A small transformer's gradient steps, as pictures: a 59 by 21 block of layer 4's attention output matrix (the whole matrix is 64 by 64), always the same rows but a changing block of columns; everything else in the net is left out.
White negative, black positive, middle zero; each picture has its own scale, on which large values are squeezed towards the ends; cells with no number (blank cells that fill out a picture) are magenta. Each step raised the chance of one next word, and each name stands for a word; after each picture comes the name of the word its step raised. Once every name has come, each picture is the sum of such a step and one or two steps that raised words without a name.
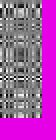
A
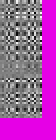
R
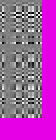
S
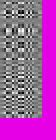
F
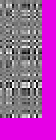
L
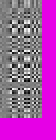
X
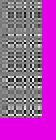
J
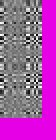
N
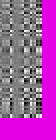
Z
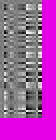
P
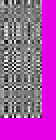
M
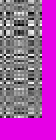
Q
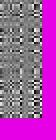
L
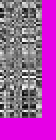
A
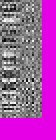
P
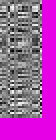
S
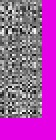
F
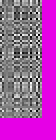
Q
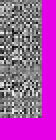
L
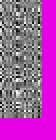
X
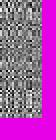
A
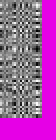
Z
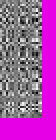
Z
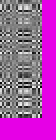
L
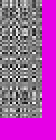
X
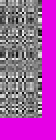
F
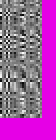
L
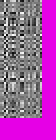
Q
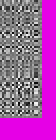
L
